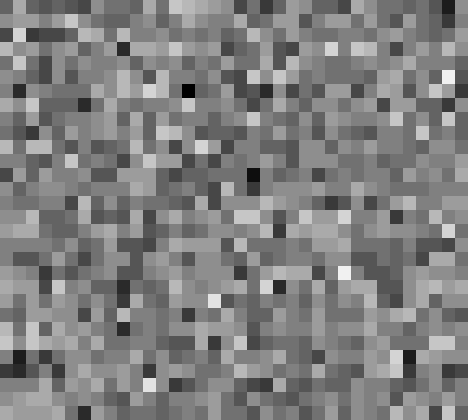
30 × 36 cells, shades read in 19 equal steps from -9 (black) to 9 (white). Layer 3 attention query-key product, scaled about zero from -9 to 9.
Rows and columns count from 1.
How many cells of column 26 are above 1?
8
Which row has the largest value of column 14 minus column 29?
10
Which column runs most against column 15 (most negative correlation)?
34
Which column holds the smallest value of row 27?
2
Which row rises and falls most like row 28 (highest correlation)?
7
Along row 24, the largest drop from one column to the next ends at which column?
4
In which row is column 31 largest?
26
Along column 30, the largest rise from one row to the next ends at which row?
9
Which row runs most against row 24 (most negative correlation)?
3
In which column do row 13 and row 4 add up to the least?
20
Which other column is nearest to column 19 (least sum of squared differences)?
25
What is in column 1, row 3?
-4
